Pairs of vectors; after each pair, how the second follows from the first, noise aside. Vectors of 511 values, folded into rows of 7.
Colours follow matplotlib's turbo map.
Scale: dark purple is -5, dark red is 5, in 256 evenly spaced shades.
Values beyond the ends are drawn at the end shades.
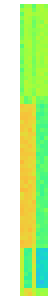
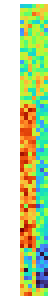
scaled up.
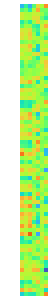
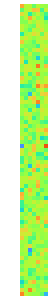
reversed, partly zeroed.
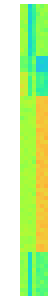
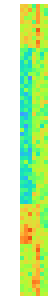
reversed, negated.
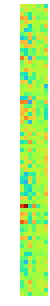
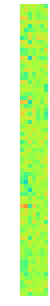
shrunk.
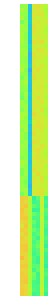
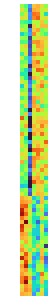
scaled up.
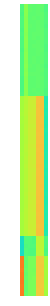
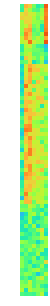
reversed.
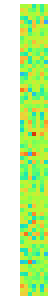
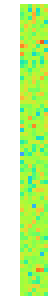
wrapped around, partly zeroed.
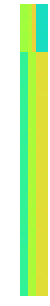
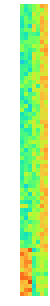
reversed, negated.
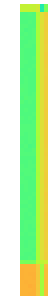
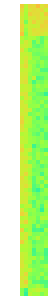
reversed, shrunk.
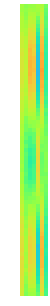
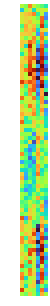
scaled up.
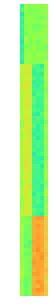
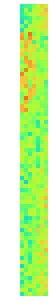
wrapped around, partly zeroed.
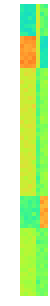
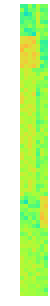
shrunk.
